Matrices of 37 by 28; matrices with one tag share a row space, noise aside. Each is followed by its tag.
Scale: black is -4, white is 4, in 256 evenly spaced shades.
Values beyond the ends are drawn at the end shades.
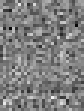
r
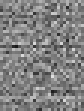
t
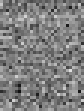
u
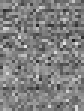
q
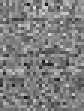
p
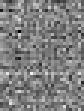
u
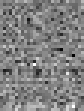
r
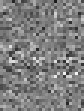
u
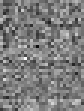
q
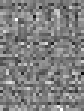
q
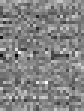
q
